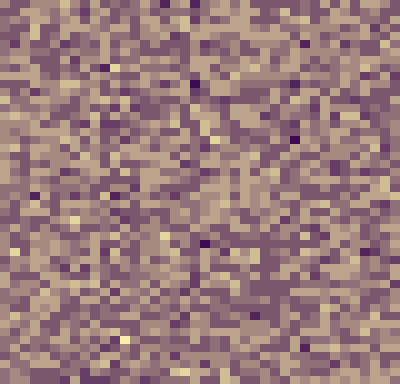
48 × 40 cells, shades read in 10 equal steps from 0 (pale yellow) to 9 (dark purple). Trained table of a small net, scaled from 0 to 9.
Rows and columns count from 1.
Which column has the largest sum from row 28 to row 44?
28
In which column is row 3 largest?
20
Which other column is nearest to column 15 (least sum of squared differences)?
25
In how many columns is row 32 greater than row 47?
15
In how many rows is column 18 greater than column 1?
20
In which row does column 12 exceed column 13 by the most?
43
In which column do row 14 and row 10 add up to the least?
24
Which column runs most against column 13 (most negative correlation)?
22
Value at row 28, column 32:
4
